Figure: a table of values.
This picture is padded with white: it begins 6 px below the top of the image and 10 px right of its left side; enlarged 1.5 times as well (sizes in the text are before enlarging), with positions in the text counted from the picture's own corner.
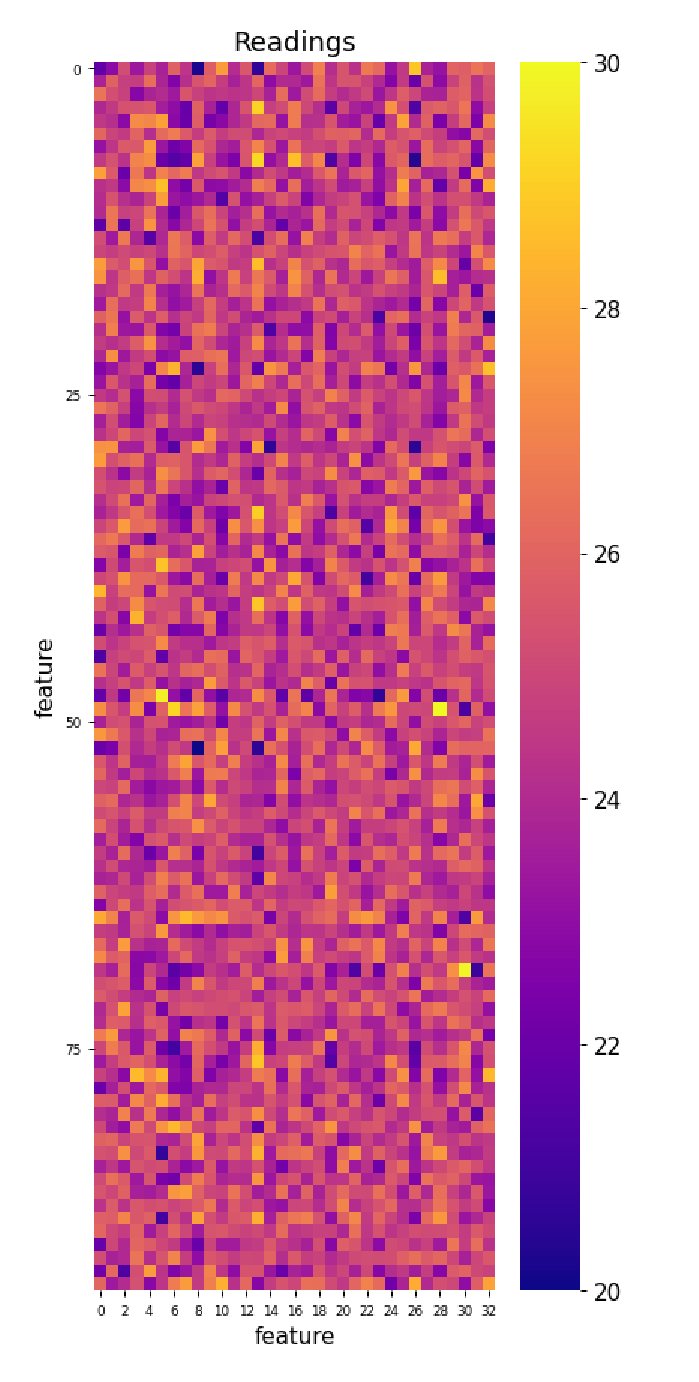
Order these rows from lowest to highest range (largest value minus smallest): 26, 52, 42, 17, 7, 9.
26, 17, 42, 9, 52, 7
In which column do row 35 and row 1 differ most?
24
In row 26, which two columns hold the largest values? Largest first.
15, 0
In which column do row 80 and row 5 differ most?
31
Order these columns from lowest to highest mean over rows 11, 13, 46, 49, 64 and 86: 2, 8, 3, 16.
16, 3, 2, 8
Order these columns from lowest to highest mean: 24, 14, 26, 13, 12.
26, 14, 12, 24, 13
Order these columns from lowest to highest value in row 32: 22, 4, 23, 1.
22, 23, 4, 1
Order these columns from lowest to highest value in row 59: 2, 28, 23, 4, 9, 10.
28, 2, 23, 9, 4, 10
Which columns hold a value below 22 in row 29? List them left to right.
6, 14, 26
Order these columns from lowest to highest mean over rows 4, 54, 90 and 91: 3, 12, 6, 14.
12, 6, 14, 3
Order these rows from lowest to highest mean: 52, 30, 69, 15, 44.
69, 52, 44, 30, 15
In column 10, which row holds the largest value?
93
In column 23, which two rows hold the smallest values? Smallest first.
48, 19
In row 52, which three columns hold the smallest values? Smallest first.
8, 13, 0
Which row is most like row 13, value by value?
60
